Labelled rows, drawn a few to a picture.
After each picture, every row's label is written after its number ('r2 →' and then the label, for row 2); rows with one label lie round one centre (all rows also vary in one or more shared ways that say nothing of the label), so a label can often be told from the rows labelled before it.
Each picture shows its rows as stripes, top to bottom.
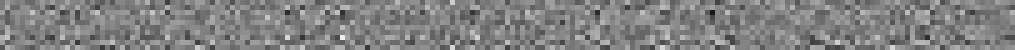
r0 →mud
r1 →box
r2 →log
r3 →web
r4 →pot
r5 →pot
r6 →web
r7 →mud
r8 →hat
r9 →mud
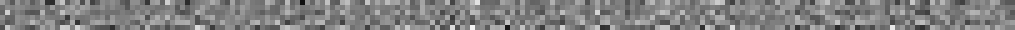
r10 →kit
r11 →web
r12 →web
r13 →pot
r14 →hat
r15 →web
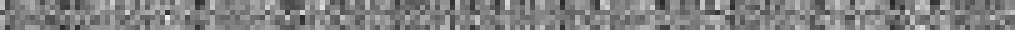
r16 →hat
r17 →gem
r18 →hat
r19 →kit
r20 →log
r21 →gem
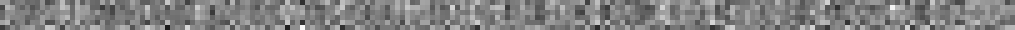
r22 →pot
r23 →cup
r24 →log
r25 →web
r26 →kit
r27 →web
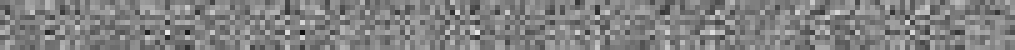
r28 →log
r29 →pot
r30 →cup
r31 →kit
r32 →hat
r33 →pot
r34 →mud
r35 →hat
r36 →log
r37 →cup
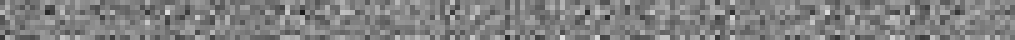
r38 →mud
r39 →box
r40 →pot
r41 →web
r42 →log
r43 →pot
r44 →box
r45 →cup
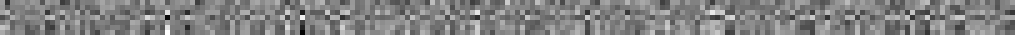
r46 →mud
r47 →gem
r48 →web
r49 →log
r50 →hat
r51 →mud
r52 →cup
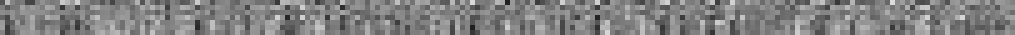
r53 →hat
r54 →mud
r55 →log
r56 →pot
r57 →cup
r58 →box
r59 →kit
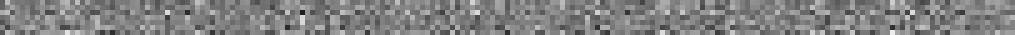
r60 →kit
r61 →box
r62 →log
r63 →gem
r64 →mud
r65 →log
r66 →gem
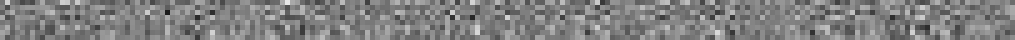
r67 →mud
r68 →gem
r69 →hat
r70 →cup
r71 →mud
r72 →log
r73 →web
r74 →cup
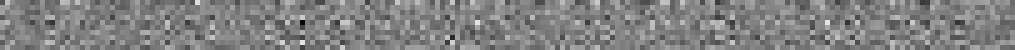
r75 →cup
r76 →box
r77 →mud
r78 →pot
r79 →hat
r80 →cup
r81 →log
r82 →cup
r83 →web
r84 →kit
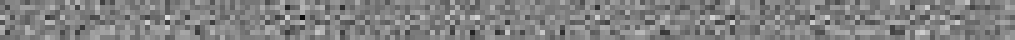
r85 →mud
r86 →web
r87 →mud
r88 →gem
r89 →log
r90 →log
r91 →gem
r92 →hat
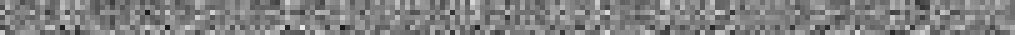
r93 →gem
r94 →cup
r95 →pot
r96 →pot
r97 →gem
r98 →web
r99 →mud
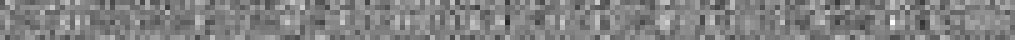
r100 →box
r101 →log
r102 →pot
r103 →kit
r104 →kit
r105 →web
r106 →hat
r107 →cup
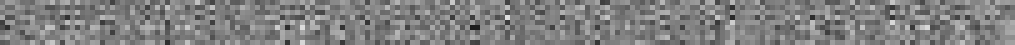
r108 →gem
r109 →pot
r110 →pot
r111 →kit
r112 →mud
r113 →pot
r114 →gem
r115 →mud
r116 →web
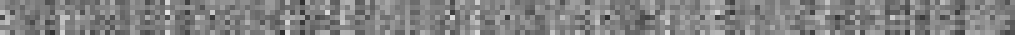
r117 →pot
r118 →hat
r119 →kit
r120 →cup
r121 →mud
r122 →log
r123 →mud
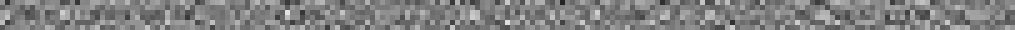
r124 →hat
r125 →cup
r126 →mud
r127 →web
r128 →pot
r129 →mud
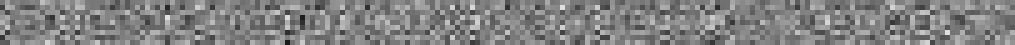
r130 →gem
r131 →cup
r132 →hat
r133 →gem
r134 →log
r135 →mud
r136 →web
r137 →cup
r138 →hat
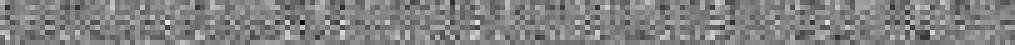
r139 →web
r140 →pot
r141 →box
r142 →log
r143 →kit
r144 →box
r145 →kit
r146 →box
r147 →hat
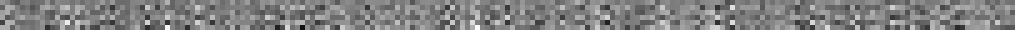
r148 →web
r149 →web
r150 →log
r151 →gem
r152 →web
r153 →box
